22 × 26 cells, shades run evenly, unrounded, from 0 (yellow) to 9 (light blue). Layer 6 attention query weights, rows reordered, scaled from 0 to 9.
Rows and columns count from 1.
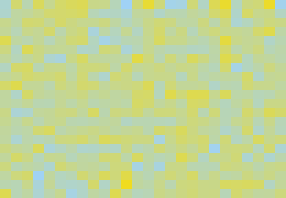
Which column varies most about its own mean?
12
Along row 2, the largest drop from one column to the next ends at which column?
23
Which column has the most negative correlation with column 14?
17
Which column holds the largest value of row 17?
20
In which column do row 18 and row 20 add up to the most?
4
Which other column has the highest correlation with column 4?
7
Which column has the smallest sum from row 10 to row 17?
18
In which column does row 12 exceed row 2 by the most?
21
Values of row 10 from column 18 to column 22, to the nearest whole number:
5 5 7 6 6
